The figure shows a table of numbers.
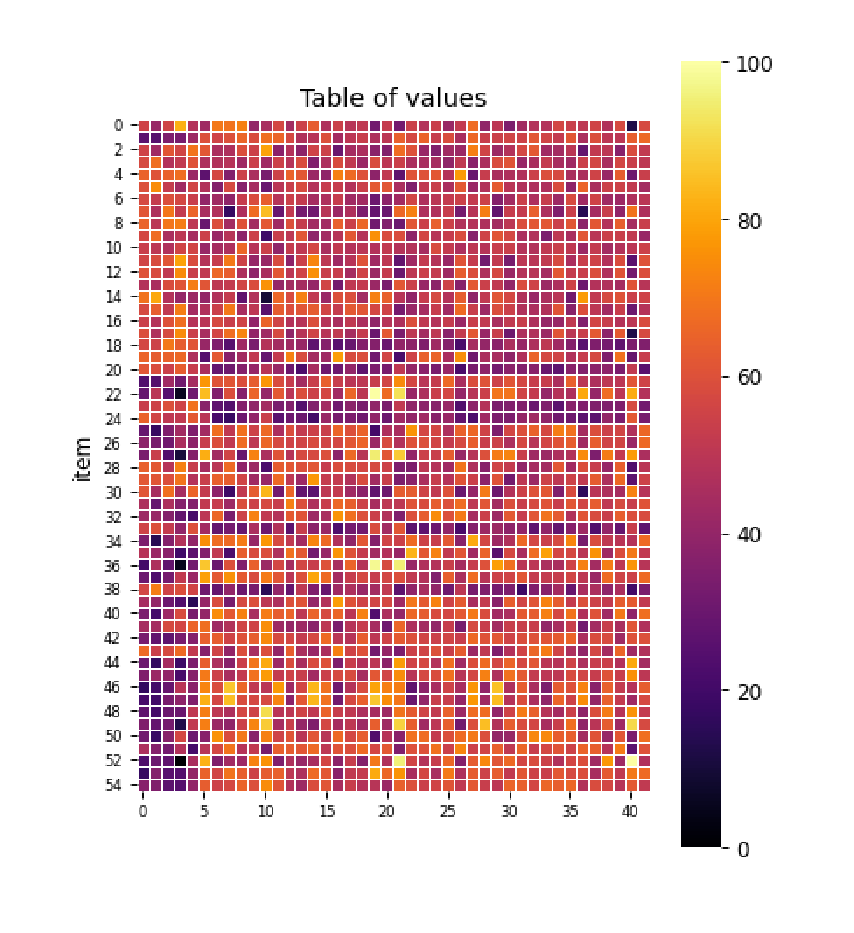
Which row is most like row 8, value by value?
43
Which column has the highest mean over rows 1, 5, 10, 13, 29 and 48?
10
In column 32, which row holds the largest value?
50
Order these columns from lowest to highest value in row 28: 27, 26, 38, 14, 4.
38, 27, 4, 14, 26
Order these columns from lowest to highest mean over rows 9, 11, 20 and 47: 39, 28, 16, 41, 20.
16, 28, 41, 39, 20
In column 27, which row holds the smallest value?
24
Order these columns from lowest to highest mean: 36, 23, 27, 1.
1, 36, 23, 27
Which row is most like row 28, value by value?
15
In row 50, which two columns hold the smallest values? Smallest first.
1, 19
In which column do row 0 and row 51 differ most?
3
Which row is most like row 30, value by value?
7
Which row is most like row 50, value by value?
40
